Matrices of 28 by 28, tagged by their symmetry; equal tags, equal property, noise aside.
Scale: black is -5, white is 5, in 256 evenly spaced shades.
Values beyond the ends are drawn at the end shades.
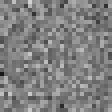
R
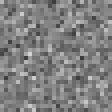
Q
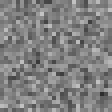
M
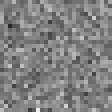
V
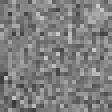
V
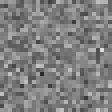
R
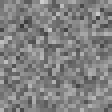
Q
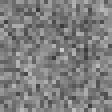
V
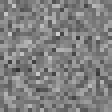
Q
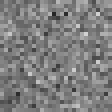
V
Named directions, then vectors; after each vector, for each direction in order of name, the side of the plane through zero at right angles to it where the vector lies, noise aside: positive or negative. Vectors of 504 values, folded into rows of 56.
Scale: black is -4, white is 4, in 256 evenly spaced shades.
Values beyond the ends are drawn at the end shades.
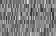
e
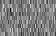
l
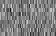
negative, positive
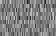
negative, negative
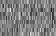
positive, negative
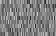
negative, negative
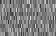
positive, positive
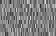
positive, positive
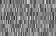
positive, positive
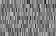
negative, negative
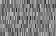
negative, negative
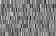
negative, negative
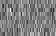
positive, negative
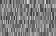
positive, positive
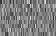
positive, positive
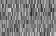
positive, negative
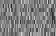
positive, negative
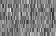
positive, negative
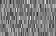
positive, positive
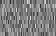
positive, positive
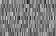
negative, negative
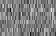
negative, positive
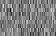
negative, positive
